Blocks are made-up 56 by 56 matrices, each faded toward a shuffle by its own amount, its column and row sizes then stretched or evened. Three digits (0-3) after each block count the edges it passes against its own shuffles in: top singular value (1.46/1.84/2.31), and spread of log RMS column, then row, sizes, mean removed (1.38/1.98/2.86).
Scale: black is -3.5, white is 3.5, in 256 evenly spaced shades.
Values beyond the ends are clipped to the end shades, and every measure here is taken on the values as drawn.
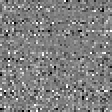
1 1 2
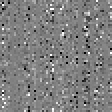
0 3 0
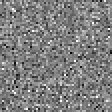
0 0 0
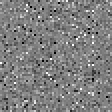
0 1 0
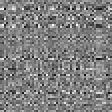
3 0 3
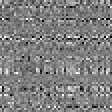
3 0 3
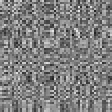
3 1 2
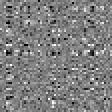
3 2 2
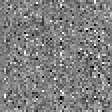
0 2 0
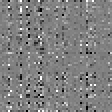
1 3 2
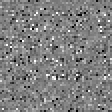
1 1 2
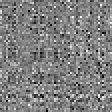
2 2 1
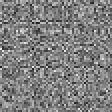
2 0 1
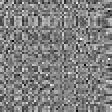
3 2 0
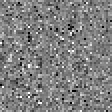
0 2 0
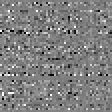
0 1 3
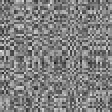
3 1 1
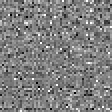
2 0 1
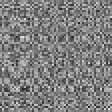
3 0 2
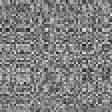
3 1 2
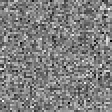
1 0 0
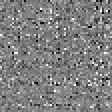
0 1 2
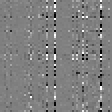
3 3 1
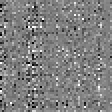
1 3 1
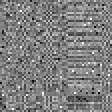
3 0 0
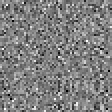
2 1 0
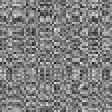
3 2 2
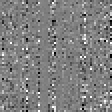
0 3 1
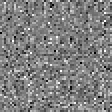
2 1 0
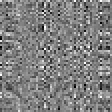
3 3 1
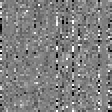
2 3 0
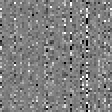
2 3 0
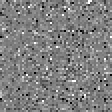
1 1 1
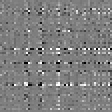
3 2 3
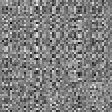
3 3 0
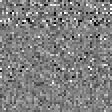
1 0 2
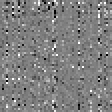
1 3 1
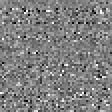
0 0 2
